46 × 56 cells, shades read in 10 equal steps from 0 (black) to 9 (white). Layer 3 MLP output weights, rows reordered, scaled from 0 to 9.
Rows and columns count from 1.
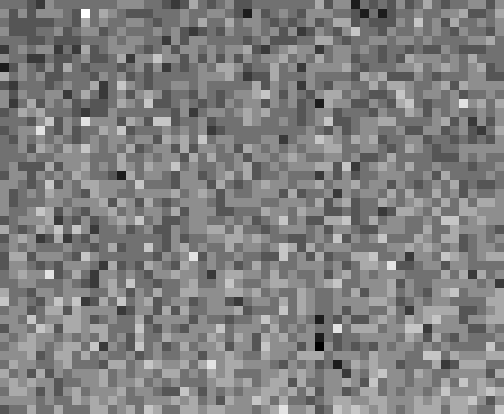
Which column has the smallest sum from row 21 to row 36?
11
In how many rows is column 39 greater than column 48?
20
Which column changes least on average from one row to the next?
2
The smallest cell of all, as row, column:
39, 36
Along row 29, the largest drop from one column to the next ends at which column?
23
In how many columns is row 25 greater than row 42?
17
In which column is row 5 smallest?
19
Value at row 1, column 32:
4
